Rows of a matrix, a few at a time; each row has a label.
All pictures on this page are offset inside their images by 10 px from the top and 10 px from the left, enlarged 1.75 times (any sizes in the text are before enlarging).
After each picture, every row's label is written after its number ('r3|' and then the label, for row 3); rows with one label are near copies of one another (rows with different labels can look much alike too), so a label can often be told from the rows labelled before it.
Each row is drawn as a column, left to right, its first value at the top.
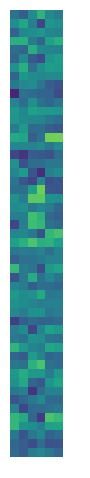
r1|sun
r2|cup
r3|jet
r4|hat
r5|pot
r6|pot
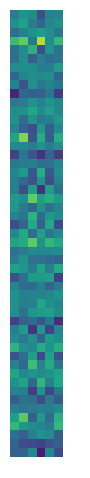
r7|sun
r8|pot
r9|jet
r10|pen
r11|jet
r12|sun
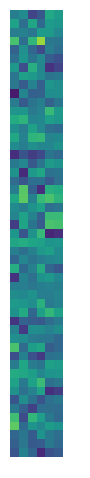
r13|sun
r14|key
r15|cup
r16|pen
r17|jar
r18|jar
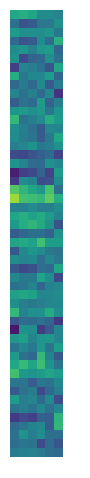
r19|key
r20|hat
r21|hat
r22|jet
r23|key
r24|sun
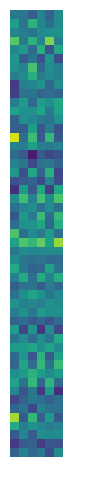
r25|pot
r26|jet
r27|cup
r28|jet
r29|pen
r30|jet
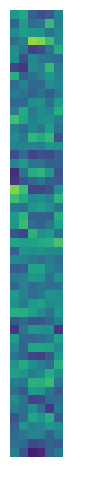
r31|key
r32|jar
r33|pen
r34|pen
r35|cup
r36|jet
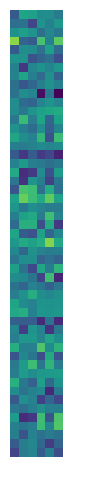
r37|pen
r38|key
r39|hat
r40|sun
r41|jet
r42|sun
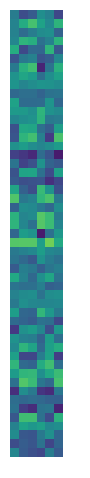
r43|jet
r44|cup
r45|cup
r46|jar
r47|jet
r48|cup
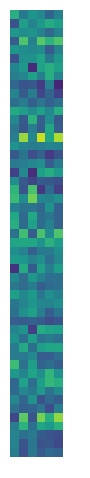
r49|hat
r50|pot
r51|key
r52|pot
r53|cup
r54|pot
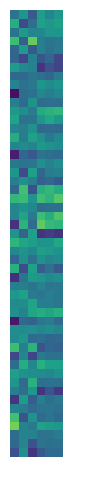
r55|sun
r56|hat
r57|pen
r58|jar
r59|jar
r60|jar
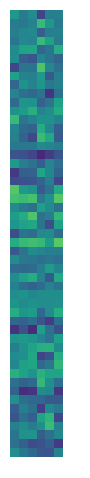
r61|key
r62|jet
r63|jet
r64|cup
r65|sun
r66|jet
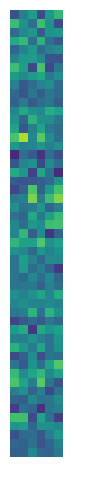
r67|cup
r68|pot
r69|key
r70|cup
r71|jar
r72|hat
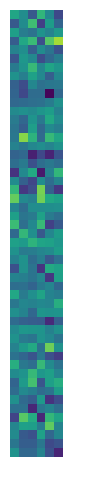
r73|hat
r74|pot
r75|cup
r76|hat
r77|sun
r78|pen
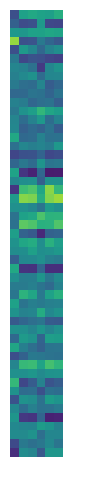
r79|pen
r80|hat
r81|hat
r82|jar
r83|hat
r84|hat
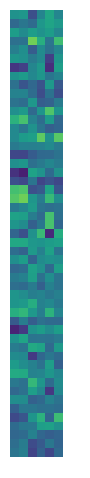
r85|key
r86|key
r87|pen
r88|pot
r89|jar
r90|pot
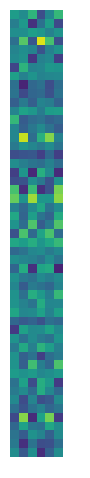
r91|key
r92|pot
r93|hat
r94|pen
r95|pot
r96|hat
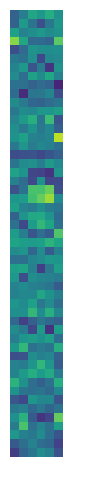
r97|pen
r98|sun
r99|key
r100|hat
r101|key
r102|pot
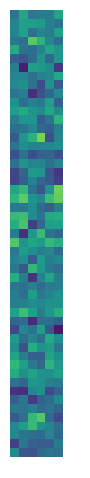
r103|jet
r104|jar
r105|sun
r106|pot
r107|jet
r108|key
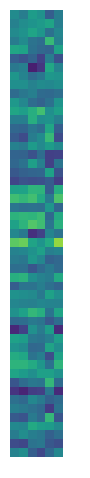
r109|jet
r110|jet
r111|jar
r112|jar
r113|cup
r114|jet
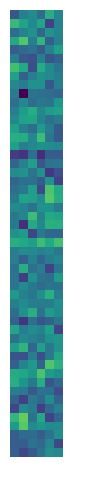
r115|cup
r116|sun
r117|jar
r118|cup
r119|hat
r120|jet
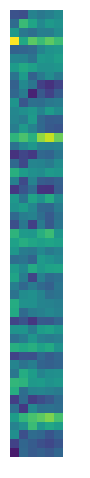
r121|pen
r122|cup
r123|sun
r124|pot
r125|pot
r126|pot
